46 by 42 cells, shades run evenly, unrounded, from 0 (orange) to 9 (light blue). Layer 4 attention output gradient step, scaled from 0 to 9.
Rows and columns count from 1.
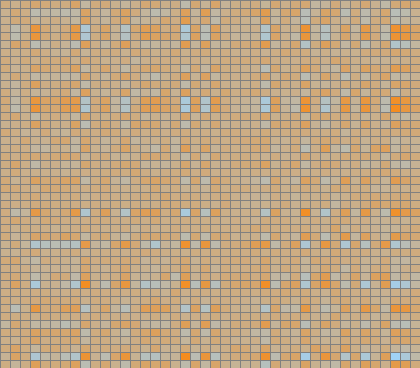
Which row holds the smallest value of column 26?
31
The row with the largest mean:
45
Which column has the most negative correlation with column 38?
34
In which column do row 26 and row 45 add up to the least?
19
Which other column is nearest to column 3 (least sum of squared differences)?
10
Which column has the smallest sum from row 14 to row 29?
40
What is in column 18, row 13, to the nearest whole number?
4
